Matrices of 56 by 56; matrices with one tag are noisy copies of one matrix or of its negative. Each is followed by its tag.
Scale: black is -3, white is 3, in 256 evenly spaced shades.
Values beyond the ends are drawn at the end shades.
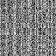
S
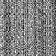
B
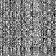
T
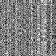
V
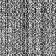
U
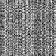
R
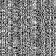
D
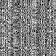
D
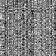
R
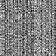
R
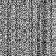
V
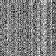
V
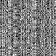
D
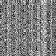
V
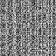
S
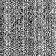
B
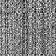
U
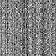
U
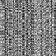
R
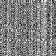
V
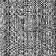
B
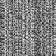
R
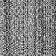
B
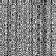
V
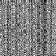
V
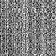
U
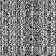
T
